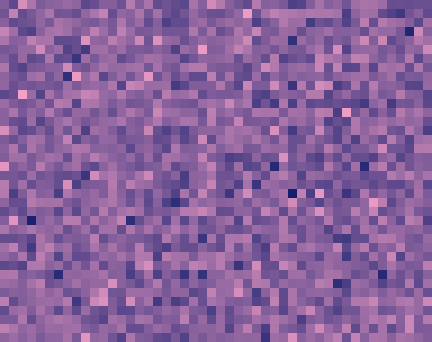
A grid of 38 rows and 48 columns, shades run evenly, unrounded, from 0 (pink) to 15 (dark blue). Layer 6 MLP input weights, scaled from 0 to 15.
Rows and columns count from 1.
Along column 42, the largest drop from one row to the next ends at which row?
23
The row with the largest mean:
21
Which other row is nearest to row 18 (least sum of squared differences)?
26
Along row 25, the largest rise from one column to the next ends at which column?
15
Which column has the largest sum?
39
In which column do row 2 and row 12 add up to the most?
44
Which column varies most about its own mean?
33
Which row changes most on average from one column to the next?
22
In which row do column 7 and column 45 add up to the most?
31
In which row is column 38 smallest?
6
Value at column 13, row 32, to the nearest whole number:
2
